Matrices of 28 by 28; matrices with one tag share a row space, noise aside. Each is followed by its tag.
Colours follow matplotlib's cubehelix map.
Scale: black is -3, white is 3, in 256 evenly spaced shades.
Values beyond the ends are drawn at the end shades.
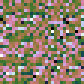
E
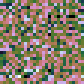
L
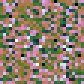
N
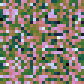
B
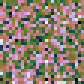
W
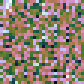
N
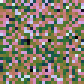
B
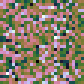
N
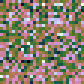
B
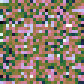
E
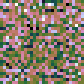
B
